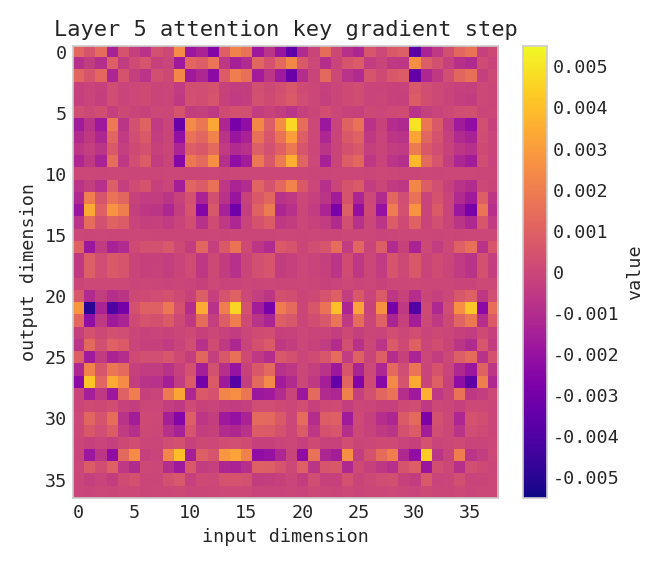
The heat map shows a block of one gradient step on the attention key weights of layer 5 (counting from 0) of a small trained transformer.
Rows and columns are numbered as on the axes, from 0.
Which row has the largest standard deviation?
21
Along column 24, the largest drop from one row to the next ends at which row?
34
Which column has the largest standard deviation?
30
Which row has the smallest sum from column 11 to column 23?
27
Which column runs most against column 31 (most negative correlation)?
29
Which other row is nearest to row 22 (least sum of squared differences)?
16
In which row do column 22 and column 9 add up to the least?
6
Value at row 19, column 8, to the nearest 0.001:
0
